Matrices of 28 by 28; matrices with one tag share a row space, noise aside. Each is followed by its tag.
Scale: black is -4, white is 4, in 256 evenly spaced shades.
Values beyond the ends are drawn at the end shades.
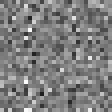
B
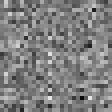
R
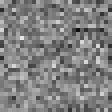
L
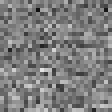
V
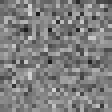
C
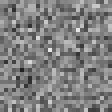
C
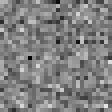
L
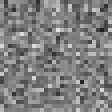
L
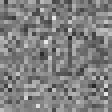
V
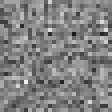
R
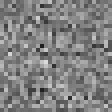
V
